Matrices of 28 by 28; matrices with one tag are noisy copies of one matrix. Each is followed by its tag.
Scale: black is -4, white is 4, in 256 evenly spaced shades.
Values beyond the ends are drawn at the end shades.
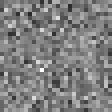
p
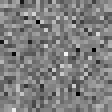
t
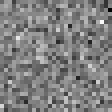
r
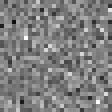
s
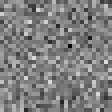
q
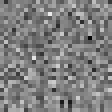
q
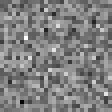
s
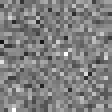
t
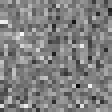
r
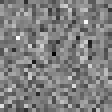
r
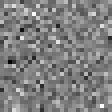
t
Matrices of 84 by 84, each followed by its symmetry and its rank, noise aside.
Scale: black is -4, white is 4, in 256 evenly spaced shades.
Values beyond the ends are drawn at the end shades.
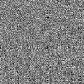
no symmetry, rank twelve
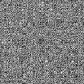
symmetric, rank twelve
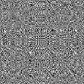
antisymmetric, rank eight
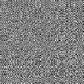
antisymmetric, rank eight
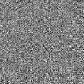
no symmetry, rank twelve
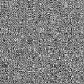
antisymmetric, rank twelve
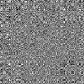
symmetric, rank eight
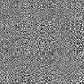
no symmetry, rank eight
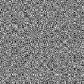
antisymmetric, rank eight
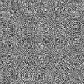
antisymmetric, rank twelve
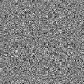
no symmetry, rank eight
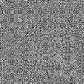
symmetric, rank eight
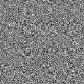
no symmetry, rank twelve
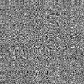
antisymmetric, rank twelve
